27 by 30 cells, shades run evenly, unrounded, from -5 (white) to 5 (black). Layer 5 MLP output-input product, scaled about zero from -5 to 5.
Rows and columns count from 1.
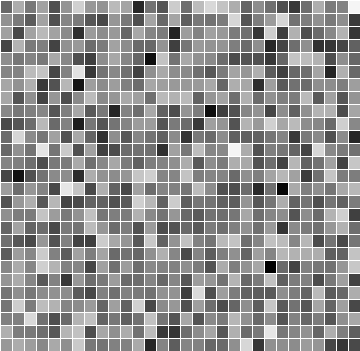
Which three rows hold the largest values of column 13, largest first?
5, 27, 24
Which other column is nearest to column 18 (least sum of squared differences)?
10
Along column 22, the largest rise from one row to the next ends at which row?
7
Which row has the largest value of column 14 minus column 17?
12
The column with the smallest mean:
4
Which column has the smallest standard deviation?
11
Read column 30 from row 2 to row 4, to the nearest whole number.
3 3 1
